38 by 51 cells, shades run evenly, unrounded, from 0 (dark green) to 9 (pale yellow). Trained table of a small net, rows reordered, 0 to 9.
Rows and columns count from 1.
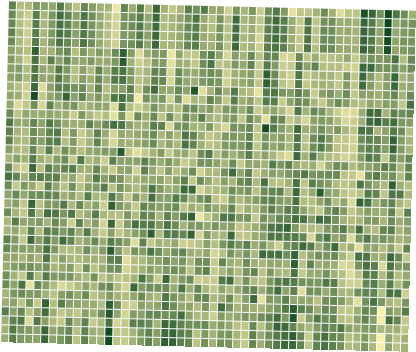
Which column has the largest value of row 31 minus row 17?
15
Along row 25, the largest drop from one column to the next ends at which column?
14
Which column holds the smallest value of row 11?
4
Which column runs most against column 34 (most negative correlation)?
39
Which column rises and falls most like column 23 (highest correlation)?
40
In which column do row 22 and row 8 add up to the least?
45
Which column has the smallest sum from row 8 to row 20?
49
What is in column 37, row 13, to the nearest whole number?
6
